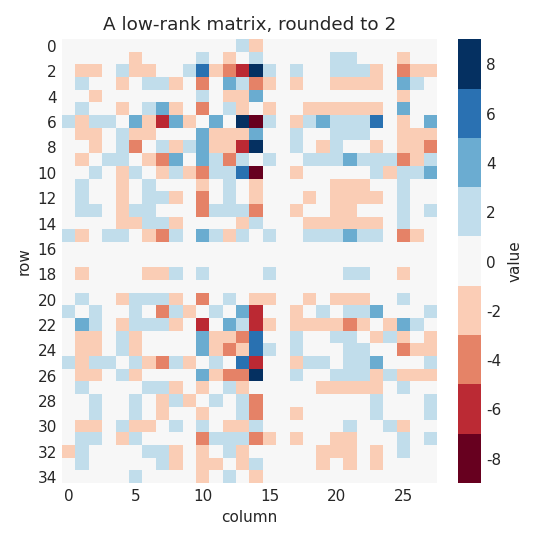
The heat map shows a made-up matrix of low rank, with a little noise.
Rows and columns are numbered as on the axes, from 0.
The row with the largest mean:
6
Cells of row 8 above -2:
17
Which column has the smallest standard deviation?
16
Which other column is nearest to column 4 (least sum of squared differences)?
20
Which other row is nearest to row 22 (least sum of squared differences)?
3
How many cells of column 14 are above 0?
11
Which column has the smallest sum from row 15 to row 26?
7
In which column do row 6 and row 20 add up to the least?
14
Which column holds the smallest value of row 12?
10
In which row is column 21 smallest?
22
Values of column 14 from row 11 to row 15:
-2 -2 -4 2 0
